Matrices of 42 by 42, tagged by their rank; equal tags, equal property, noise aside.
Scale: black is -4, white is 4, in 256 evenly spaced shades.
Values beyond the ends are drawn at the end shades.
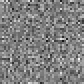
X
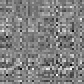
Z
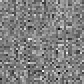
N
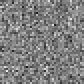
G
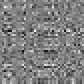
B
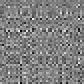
B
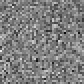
G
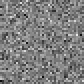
G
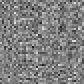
X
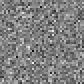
G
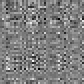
B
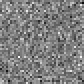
G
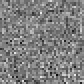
G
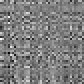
Z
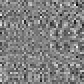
X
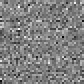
N
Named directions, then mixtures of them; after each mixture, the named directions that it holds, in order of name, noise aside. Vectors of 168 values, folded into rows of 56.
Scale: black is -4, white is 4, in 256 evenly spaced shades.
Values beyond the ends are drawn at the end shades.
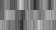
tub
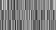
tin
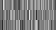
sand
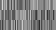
tin, tub.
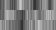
tub.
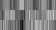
sand, tub.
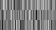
sand, tin.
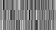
sand.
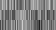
tin, tub.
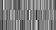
sand.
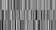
sand, tin.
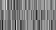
sand, tin.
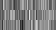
sand, tub.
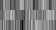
sand, tub.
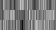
sand, tub.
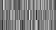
sand.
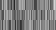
tin, tub.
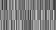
tin.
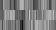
sand, tub.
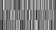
sand.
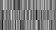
sand, tin.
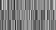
tin.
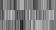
sand, tub.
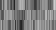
tin, tub.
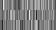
sand.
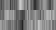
tub.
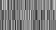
tin.
